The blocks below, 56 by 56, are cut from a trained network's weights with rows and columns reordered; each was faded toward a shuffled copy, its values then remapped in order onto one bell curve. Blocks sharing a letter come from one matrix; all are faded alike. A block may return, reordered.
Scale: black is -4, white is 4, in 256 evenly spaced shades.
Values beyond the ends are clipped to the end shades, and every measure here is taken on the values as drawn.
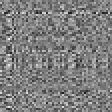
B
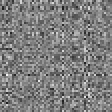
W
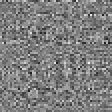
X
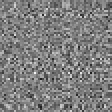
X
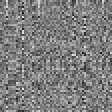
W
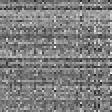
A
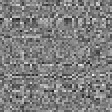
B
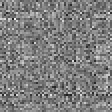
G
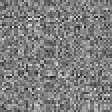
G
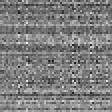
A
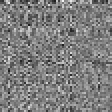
W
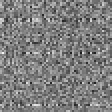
X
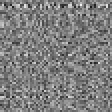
X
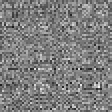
G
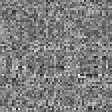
G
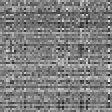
A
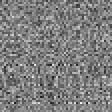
G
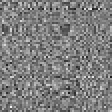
G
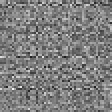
B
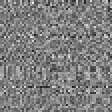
G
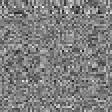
G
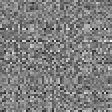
X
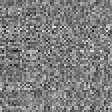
G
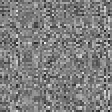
W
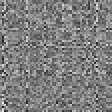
W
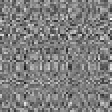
B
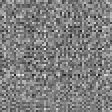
X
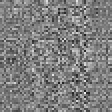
W
